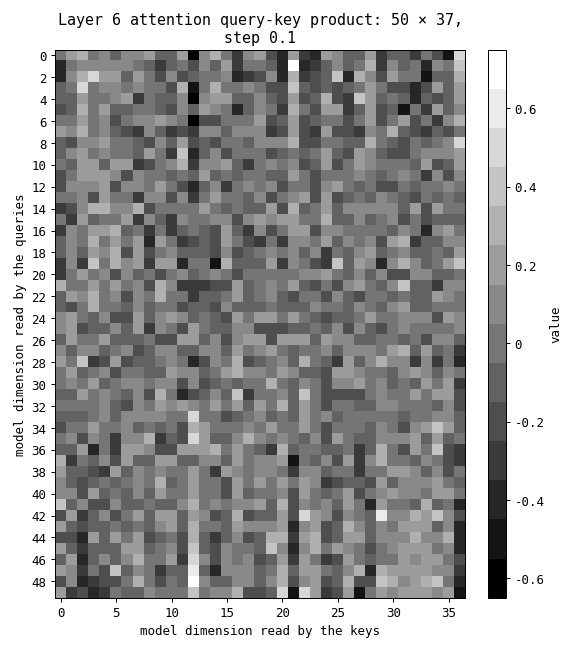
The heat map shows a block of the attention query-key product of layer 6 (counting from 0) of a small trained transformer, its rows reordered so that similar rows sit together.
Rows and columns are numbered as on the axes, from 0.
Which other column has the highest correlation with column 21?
36
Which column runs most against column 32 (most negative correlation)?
2
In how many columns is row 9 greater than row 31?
12
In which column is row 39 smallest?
24
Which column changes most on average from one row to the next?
34
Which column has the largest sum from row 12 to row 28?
3
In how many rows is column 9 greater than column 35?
20
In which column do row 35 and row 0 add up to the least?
35
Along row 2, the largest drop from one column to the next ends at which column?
26
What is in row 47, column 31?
0.2
